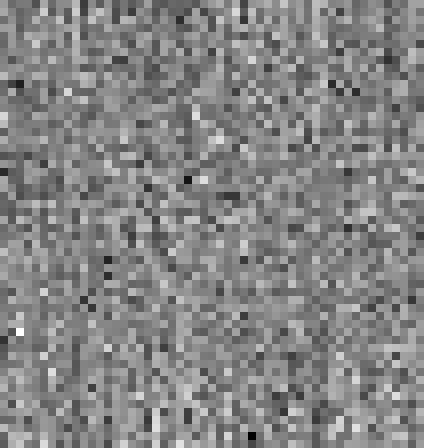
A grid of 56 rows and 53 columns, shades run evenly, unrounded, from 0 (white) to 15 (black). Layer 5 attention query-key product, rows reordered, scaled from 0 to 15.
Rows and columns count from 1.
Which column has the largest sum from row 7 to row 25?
24
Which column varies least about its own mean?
39
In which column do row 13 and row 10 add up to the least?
11
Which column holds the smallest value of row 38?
23
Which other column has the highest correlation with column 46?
37
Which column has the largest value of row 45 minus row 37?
33
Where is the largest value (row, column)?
55, 32
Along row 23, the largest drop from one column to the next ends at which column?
25
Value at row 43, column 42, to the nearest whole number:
9
